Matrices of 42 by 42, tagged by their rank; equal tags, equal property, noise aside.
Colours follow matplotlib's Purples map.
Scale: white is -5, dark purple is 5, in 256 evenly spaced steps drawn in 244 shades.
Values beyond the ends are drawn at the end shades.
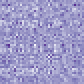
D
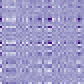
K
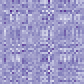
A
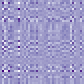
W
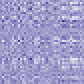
A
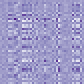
W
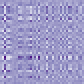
K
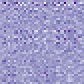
A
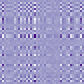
K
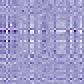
K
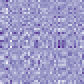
D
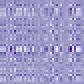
W
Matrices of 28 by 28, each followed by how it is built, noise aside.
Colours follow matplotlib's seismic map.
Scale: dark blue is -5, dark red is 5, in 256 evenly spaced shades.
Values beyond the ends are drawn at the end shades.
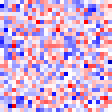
blocks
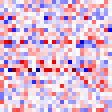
uneven rows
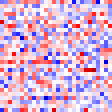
uneven rows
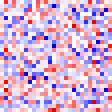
repeating rows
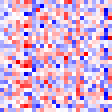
repeating rows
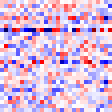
uneven rows
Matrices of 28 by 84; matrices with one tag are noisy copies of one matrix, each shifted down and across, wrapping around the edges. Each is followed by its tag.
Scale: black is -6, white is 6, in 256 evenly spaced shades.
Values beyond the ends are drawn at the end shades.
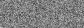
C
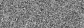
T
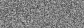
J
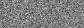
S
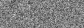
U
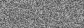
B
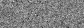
T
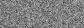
C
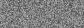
J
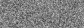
B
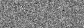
C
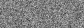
U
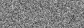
B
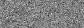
T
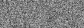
U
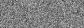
J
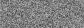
B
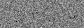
J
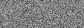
J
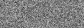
B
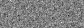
S
